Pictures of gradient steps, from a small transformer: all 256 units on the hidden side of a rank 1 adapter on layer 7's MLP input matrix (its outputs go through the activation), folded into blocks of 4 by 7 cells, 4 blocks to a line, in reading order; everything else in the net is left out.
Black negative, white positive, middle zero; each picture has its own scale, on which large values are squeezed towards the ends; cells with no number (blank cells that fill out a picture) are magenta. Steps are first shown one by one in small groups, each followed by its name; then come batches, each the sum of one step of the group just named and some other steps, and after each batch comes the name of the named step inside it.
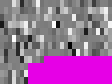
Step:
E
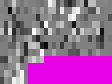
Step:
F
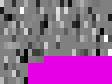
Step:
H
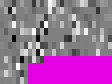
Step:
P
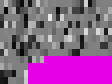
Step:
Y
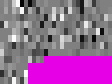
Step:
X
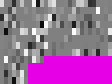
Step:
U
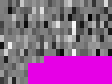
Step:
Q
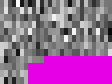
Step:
X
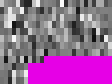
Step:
X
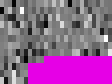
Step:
H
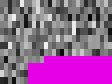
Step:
Q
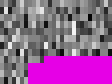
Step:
Q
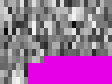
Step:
F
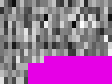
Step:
F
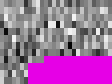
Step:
E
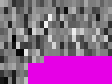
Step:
Y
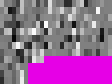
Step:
F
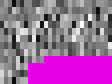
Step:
P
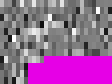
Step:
U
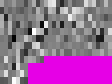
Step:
F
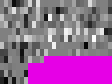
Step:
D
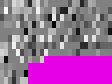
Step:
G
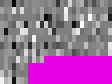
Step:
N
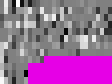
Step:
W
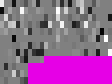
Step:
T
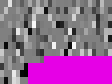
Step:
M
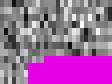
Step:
N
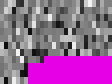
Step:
M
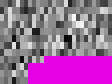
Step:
M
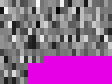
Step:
G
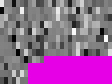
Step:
T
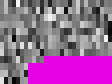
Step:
W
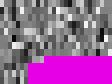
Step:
T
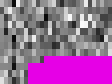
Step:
N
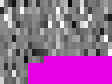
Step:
T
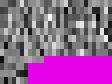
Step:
M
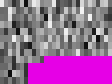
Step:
D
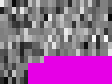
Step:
D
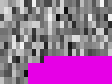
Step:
W
